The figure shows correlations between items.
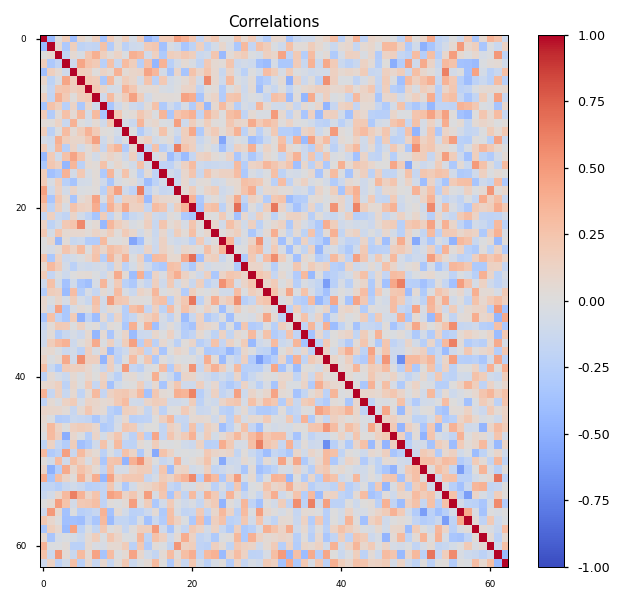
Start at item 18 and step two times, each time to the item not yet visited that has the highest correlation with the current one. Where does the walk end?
50
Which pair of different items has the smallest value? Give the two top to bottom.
38, 48
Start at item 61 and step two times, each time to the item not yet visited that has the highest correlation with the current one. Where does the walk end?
20
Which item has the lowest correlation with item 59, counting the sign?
46
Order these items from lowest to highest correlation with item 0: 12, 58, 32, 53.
58, 53, 12, 32
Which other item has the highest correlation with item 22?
5
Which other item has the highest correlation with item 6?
11
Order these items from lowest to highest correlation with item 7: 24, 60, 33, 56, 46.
33, 24, 56, 60, 46
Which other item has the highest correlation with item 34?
55
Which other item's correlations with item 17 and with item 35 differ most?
61
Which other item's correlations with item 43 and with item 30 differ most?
3
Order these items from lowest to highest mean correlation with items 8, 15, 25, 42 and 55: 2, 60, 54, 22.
22, 60, 54, 2
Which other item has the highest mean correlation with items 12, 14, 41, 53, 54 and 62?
4
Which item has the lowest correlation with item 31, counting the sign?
37
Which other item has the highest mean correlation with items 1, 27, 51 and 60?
18
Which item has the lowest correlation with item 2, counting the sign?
24
